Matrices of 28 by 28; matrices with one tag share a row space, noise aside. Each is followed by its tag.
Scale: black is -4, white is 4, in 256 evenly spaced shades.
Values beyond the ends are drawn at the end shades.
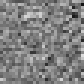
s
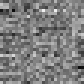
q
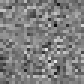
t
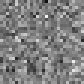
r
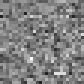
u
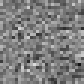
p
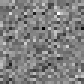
t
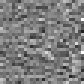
s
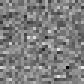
t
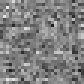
q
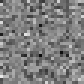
u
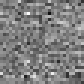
p
